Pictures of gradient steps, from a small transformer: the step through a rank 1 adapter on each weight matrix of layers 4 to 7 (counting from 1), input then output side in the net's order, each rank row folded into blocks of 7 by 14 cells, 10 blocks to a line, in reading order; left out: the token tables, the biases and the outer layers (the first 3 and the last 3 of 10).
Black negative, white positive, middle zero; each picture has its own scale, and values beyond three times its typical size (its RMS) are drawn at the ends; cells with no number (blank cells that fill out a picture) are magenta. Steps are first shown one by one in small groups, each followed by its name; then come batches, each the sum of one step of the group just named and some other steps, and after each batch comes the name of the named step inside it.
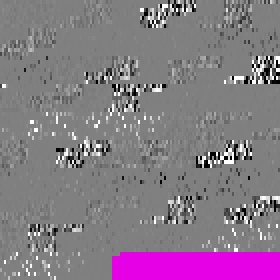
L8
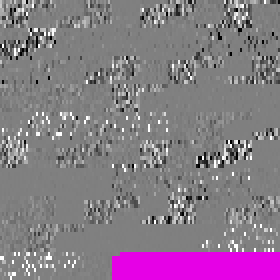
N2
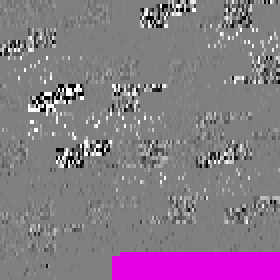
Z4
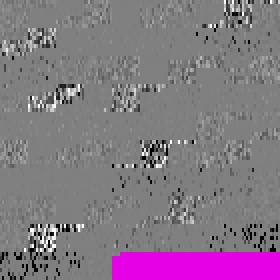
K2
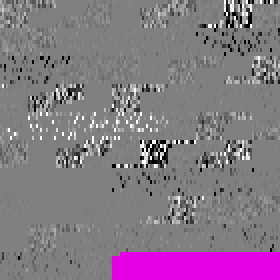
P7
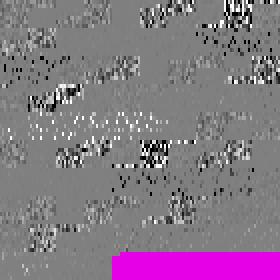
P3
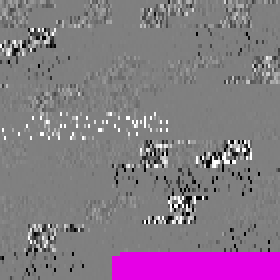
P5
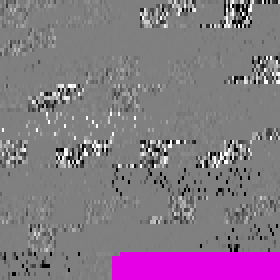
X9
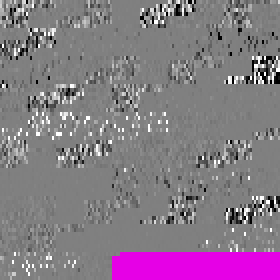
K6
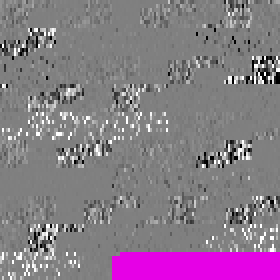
K6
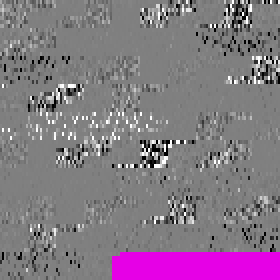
P3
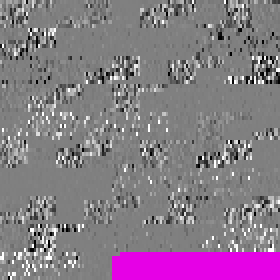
N2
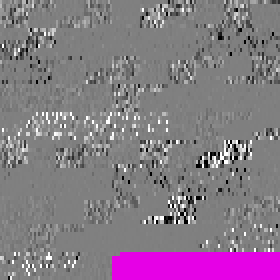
N2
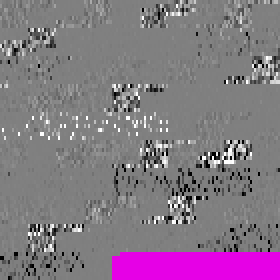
P5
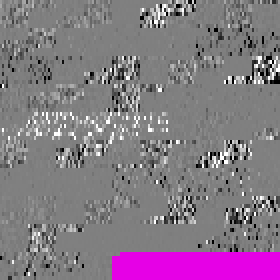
K6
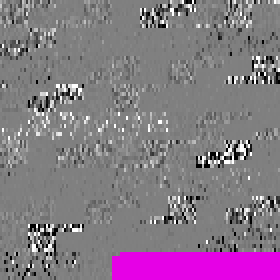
K6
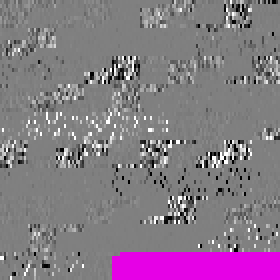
X9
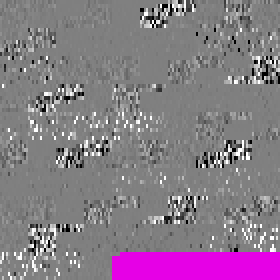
Z4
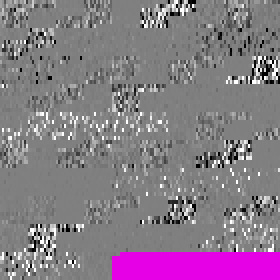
N2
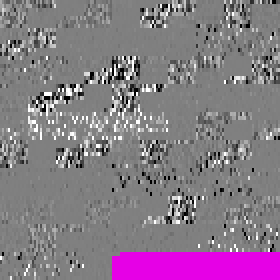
Z4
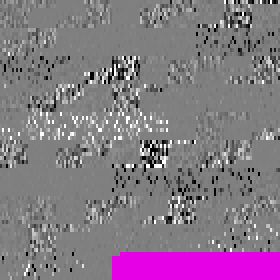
P3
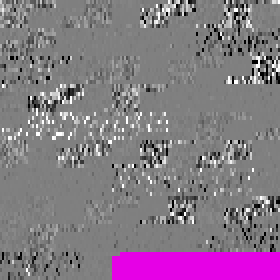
K6
